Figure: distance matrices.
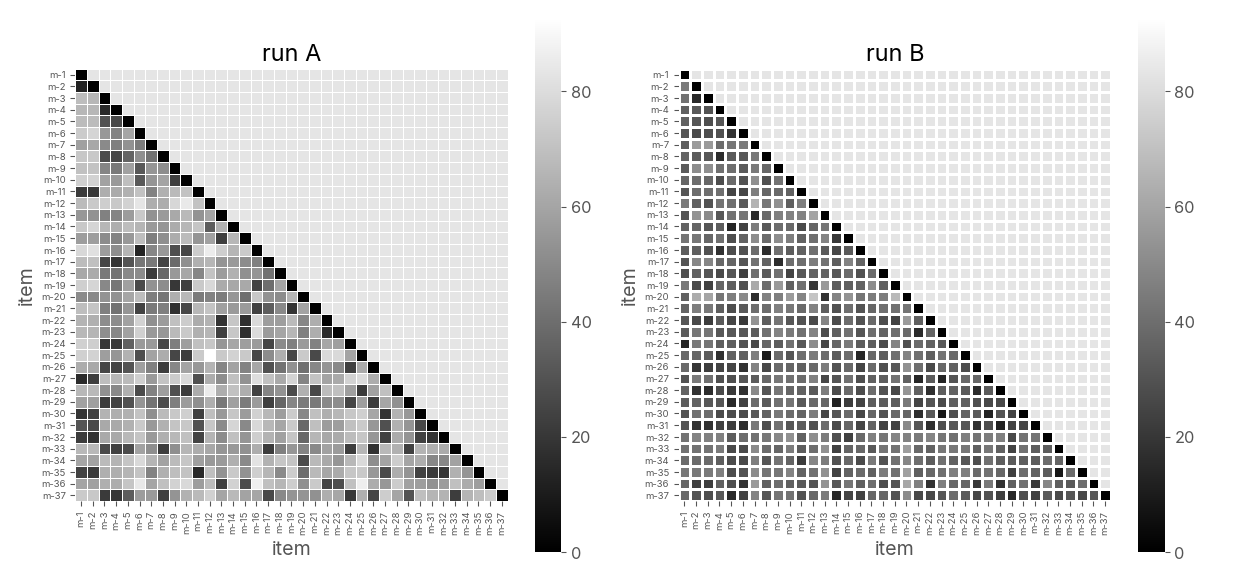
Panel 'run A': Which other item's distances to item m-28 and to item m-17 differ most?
m-33
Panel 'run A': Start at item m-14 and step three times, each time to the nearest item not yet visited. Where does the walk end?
m-34
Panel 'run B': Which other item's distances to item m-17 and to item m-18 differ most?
m-9
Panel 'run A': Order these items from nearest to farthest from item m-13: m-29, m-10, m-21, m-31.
m-29, m-31, m-21, m-10
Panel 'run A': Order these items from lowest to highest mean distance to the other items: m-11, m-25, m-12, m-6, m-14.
m-11, m-6, m-25, m-14, m-12
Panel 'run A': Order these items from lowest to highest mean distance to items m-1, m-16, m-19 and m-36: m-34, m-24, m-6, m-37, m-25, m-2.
m-6, m-25, m-2, m-24, m-37, m-34
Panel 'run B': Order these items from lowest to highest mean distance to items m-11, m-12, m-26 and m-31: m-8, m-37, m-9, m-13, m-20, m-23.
m-37, m-8, m-23, m-9, m-13, m-20
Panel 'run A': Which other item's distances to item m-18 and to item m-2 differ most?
m-1
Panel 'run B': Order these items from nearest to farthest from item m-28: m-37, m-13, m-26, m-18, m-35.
m-26, m-37, m-18, m-35, m-13
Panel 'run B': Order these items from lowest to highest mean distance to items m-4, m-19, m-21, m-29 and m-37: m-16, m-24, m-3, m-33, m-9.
m-16, m-3, m-33, m-24, m-9
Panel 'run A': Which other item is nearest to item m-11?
m-35
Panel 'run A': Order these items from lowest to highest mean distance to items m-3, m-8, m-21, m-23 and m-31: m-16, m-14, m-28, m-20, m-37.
m-37, m-20, m-28, m-16, m-14
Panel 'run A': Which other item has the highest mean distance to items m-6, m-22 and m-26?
m-12
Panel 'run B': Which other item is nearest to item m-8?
m-25
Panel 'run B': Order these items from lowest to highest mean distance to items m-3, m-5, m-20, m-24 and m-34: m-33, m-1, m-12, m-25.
m-1, m-25, m-33, m-12
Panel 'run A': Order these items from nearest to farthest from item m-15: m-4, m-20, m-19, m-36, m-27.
m-36, m-20, m-4, m-27, m-19
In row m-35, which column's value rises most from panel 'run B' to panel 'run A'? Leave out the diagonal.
m-33
